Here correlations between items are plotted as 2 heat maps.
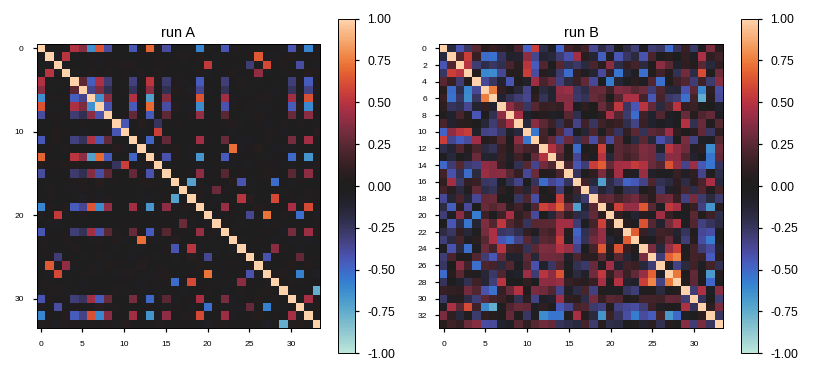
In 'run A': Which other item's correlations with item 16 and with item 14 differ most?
18
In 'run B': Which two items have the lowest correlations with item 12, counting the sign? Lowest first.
32, 16
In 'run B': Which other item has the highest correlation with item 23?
22
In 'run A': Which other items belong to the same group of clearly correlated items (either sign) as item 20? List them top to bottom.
2, 25, 27, 31
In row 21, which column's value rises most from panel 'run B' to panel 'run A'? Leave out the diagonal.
3
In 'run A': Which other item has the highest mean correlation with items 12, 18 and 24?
28
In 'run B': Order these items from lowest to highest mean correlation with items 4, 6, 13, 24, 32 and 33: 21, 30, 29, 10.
10, 30, 29, 21
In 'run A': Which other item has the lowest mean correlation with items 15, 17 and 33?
29
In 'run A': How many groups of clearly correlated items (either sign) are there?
8
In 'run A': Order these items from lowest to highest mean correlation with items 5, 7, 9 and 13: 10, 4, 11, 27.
11, 10, 27, 4
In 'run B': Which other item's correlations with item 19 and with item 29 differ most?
14
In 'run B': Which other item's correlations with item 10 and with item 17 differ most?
11
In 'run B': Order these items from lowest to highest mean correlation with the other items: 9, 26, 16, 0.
16, 0, 26, 9
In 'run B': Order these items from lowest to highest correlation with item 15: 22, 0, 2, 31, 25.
31, 2, 25, 22, 0
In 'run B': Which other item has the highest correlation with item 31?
3
